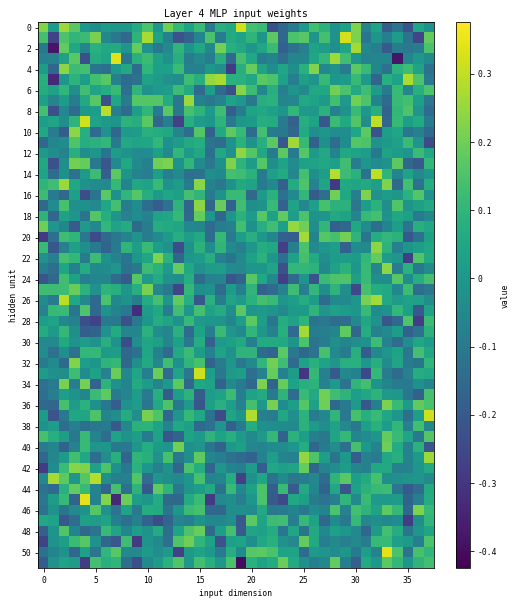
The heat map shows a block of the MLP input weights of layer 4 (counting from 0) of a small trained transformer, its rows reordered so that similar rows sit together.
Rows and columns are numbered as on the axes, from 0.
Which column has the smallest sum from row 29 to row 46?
35
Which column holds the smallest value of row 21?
23
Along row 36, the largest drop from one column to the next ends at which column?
28
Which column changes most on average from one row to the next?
4
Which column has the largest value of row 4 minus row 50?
13
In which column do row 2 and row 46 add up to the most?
30
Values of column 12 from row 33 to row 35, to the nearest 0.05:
-0.15 0 -0.2
